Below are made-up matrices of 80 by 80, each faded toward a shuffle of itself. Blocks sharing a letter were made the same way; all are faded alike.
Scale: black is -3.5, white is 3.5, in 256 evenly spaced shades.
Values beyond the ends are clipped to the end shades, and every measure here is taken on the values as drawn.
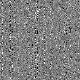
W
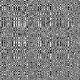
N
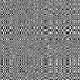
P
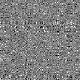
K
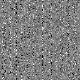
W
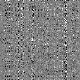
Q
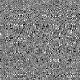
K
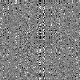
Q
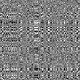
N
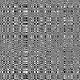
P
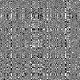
N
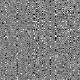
Q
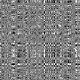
N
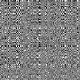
N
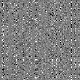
Q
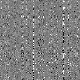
Q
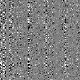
Q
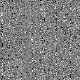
W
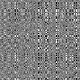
N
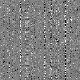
Q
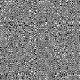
K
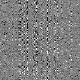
Q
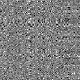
K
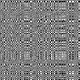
P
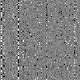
Q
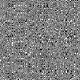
K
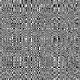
N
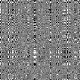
N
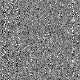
W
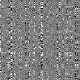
Q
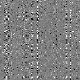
Q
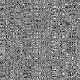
K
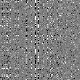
Q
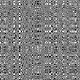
N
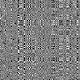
N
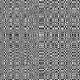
P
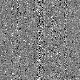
W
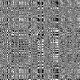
N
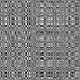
P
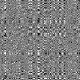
N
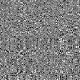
K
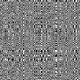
N
